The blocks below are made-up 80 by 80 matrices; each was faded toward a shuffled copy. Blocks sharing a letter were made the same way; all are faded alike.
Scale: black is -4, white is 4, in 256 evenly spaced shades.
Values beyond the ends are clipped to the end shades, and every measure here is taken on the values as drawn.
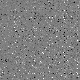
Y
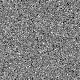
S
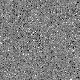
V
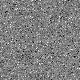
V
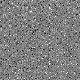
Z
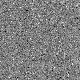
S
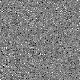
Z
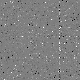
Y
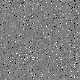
Y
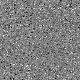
V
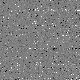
Y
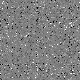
Y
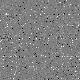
Y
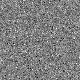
S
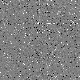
Y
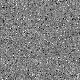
V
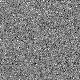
S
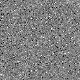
Z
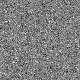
S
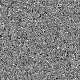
S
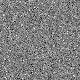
S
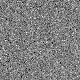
S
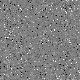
Y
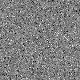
V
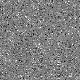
Z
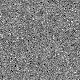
S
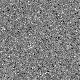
S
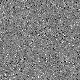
V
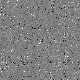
Y
